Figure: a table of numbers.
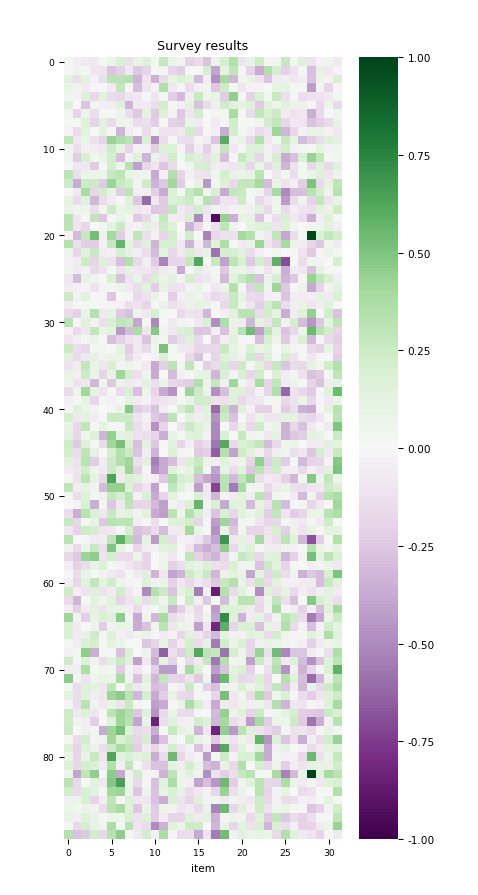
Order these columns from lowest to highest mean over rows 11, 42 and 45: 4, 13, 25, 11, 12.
25, 11, 13, 4, 12
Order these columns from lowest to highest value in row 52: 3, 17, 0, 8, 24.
17, 0, 8, 3, 24
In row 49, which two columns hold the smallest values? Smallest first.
17, 19
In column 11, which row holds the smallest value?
68
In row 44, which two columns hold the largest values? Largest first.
18, 6
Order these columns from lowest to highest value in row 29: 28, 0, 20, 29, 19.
0, 29, 19, 20, 28
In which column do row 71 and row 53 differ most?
28
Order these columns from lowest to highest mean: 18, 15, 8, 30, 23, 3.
8, 23, 15, 3, 30, 18
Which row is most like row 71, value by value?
64
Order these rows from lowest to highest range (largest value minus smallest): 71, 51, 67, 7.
7, 67, 51, 71
